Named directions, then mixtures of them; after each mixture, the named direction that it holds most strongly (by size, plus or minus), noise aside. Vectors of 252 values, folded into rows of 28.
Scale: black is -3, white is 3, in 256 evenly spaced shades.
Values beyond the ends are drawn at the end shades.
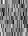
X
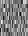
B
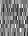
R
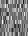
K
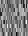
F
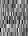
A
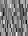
F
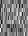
R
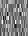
K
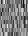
F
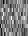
X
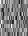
X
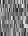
X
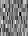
B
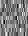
R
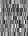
R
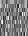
K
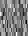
F
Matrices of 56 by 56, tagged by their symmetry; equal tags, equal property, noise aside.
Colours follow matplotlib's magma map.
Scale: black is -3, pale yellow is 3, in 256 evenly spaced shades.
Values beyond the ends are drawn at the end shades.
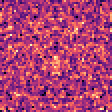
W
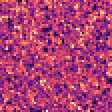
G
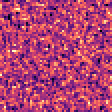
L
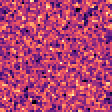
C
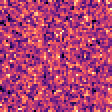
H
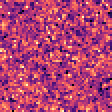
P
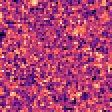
L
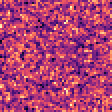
H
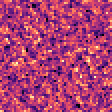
C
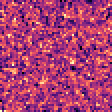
G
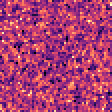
C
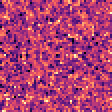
H
